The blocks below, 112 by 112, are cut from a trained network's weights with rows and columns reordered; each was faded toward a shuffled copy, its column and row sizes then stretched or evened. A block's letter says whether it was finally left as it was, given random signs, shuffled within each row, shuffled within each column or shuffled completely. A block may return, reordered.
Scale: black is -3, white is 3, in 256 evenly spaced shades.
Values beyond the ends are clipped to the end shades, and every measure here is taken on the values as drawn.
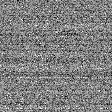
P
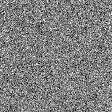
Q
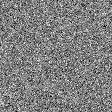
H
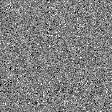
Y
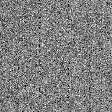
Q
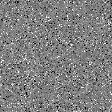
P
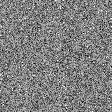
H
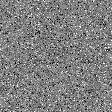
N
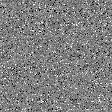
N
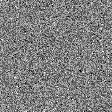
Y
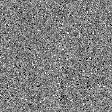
Y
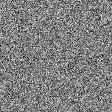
Y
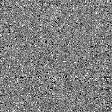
P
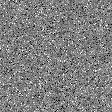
H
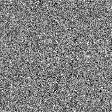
Y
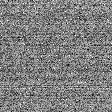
N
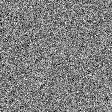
H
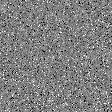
H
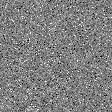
H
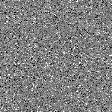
P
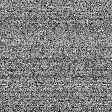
N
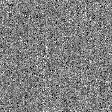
Q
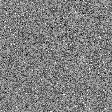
Q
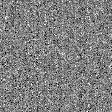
Q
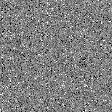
Q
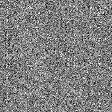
P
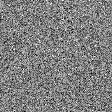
Q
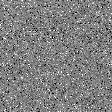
N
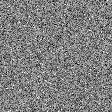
H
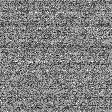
N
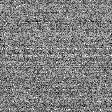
P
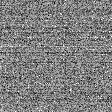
N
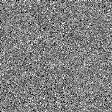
Y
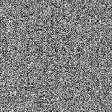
P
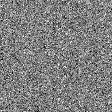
Q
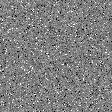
H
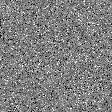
H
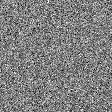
H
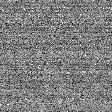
P
